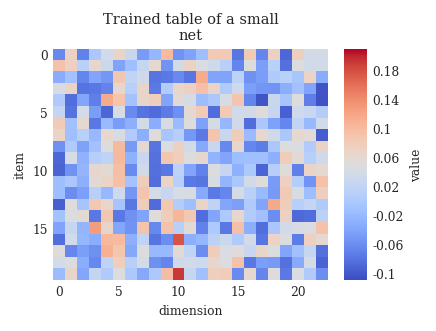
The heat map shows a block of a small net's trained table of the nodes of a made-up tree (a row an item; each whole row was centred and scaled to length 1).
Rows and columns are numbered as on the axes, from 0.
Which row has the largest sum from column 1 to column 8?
1
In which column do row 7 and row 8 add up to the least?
12
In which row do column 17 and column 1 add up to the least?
4
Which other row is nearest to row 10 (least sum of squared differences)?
16
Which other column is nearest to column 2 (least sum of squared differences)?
17
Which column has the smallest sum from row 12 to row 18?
6
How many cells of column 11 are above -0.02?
14
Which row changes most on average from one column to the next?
0
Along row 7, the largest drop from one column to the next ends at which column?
22
